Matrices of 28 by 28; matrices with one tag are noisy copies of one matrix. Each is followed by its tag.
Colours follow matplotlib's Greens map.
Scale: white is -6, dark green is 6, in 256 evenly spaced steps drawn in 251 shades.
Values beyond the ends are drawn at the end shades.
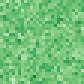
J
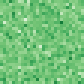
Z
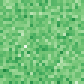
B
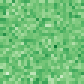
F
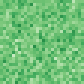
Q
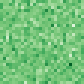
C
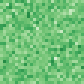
Q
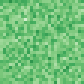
Z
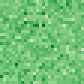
J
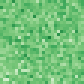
F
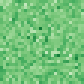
C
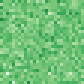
F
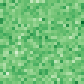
F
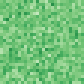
B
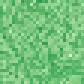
C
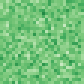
J
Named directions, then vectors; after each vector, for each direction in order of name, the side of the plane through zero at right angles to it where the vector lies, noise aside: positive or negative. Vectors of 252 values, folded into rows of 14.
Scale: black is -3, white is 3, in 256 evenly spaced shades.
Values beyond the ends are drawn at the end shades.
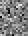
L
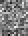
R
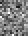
negative, positive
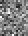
negative, positive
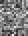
negative, positive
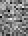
positive, positive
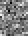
positive, positive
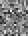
positive, negative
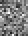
negative, positive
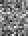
negative, positive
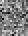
positive, negative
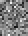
negative, negative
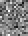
negative, negative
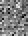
positive, negative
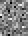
positive, positive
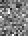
negative, positive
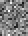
negative, negative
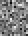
positive, positive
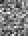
negative, positive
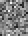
negative, negative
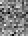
positive, negative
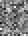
negative, negative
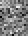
positive, negative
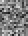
positive, negative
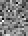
negative, negative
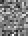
negative, positive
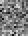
positive, negative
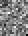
negative, positive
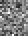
negative, positive
